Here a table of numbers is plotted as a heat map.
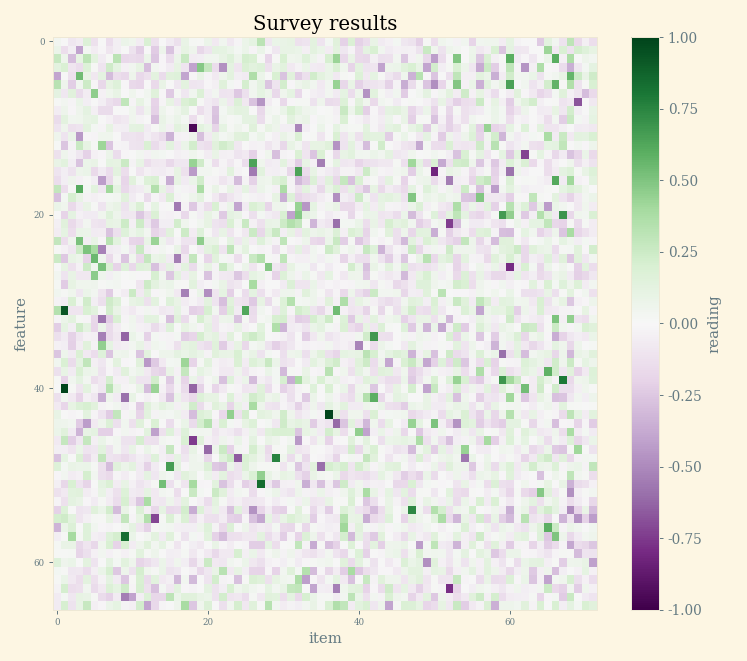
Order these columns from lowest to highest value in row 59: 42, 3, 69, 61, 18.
69, 3, 18, 42, 61
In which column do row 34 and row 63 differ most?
52
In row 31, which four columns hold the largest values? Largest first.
1, 25, 37, 0
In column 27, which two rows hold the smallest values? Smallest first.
7, 55
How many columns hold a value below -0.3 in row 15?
4
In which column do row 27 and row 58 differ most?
5
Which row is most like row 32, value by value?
16
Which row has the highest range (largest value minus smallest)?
40
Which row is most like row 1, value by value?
11
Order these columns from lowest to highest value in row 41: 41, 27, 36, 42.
36, 27, 41, 42
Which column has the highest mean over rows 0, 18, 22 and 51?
27
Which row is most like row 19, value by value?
62
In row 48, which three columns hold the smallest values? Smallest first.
24, 54, 0
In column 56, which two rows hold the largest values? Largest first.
18, 38
